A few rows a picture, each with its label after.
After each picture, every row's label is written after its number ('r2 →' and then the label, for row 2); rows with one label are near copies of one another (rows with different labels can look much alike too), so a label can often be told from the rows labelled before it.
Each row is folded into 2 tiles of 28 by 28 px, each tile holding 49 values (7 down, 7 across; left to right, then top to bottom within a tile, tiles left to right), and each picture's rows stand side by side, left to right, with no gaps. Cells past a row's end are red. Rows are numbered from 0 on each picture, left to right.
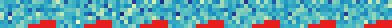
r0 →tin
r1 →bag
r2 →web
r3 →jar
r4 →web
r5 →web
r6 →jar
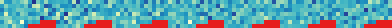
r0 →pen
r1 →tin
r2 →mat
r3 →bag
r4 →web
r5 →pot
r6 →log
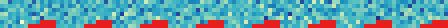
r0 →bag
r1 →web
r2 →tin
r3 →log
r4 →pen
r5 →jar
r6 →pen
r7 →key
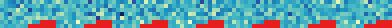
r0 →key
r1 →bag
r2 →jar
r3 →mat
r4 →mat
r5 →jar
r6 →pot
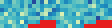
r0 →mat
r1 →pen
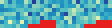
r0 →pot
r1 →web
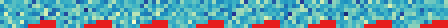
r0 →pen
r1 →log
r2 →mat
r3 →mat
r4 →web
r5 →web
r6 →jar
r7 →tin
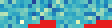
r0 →bag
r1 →bag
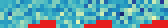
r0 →tin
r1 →mat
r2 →web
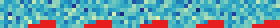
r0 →jar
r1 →key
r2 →log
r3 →key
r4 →jar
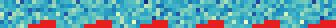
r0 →tin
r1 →web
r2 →pen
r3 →log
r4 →pot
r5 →pen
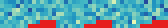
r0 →key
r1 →bag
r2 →bag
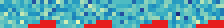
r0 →mat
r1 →pot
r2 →log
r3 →jar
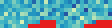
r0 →mat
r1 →key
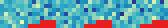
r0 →pen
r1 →log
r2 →web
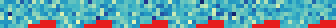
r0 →jar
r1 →pen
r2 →pen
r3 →pen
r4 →jar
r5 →pot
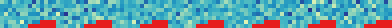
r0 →mat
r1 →log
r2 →pot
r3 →tin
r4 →bag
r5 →log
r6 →web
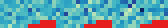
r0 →log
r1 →log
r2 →key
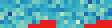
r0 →tin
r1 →pot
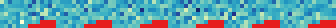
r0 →bag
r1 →log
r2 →key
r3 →key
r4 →tin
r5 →tin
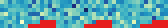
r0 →bag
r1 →key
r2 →pen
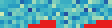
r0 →log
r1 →log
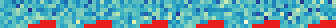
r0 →key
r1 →mat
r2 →bag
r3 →tin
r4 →bag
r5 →web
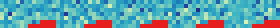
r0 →tin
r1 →jar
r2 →key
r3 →key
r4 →bag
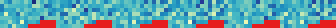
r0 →pen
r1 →key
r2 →mat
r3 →mat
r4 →pen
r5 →mat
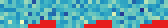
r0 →pot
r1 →jar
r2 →log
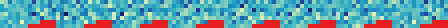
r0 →bag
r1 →jar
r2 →tin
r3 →key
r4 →key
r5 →key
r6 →tin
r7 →bag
